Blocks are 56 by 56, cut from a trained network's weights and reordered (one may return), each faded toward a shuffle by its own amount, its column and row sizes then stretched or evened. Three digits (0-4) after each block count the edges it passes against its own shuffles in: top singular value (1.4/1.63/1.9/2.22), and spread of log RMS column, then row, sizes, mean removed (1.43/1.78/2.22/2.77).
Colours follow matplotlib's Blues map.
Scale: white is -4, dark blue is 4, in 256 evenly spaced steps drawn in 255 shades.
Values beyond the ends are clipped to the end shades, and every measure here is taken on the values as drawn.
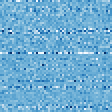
3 0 4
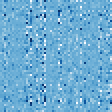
2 4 1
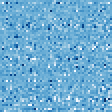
0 2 4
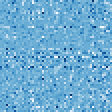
1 3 3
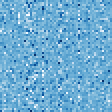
1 3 0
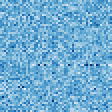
3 0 2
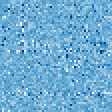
1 1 1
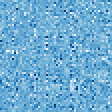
1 3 1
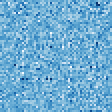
0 2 1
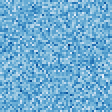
1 0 0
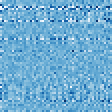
4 1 4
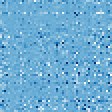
0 3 3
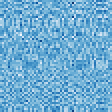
4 0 2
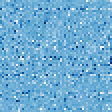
1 2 3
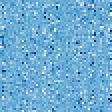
0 3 0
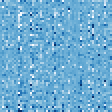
1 4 1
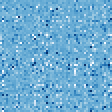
1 3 2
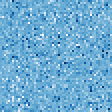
0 2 1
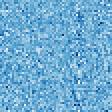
1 2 1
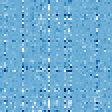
3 4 2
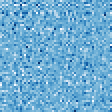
3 2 1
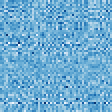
4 0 4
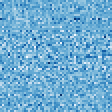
0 1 4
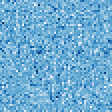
1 0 0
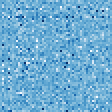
0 3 1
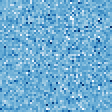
0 1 0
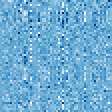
3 3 0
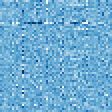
2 3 2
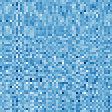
3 3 2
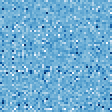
0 2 1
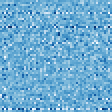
3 0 3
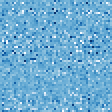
0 0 3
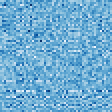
4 0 3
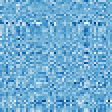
4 1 3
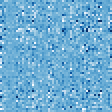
2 4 1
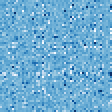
1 3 1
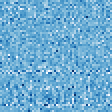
3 1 2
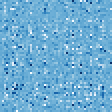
0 3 2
